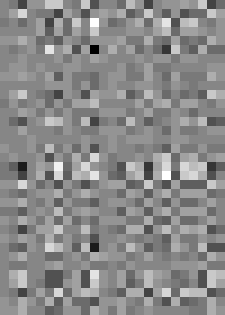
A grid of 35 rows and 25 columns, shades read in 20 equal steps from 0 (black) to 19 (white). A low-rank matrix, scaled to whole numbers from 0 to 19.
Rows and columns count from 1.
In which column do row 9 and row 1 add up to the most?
6
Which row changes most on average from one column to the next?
20
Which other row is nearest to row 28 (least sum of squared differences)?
14
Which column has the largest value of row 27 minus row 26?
3
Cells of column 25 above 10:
16
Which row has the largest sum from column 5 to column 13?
19
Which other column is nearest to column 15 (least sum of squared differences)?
23
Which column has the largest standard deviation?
11
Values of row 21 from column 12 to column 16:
11 12 12 7 8
